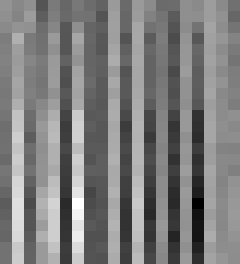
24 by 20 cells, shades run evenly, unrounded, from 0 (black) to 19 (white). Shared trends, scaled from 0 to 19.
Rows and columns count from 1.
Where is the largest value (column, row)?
7, 19
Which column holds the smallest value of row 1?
4
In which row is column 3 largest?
2
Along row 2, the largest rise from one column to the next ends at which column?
10
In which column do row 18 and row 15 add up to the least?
17
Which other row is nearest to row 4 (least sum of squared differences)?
8
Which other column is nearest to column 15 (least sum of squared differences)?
6
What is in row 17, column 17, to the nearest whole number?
3
